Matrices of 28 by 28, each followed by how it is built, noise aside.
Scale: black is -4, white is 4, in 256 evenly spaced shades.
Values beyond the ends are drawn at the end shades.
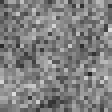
smooth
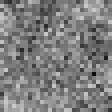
smooth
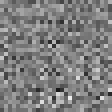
low rank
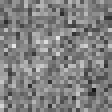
blocks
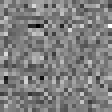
low rank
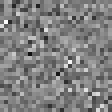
block diagonal
